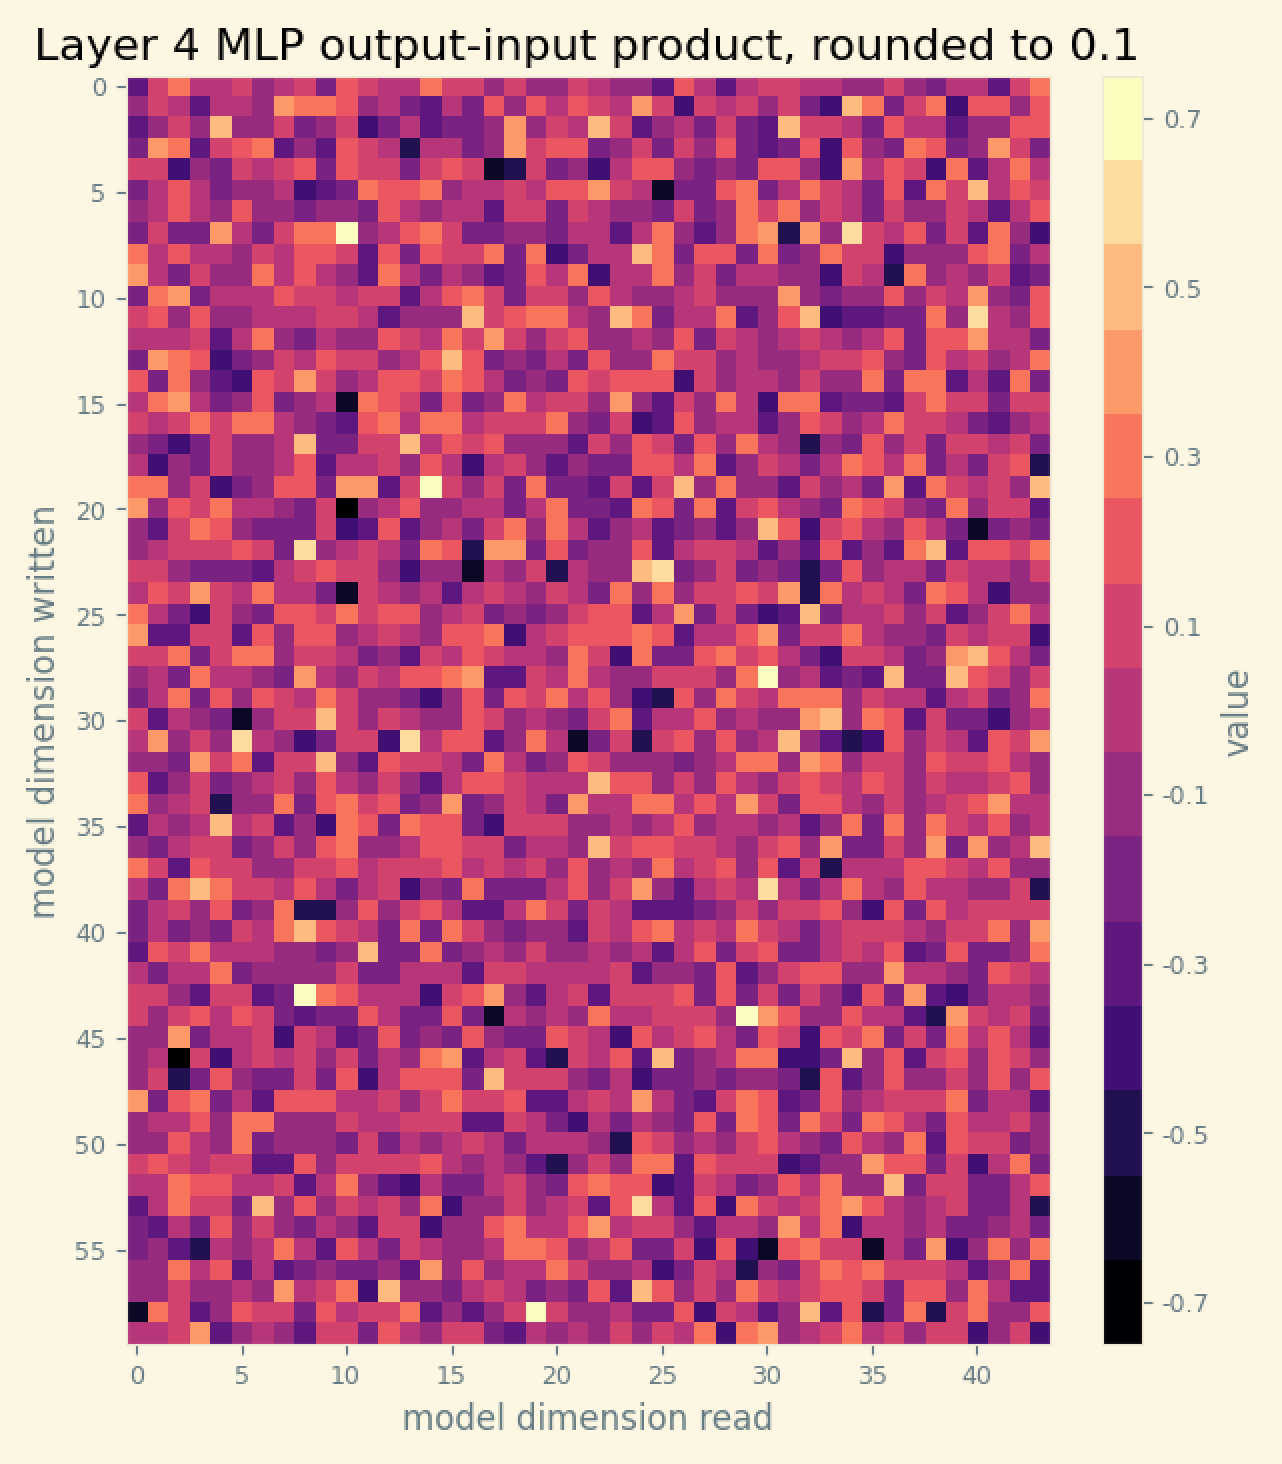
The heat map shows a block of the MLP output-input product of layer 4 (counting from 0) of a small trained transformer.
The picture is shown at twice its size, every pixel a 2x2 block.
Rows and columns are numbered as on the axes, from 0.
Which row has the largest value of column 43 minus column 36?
22
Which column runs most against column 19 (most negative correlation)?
35
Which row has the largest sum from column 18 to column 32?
11
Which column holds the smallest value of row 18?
43
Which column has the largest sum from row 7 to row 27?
8
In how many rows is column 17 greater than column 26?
32
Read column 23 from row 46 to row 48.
0.2 0 0
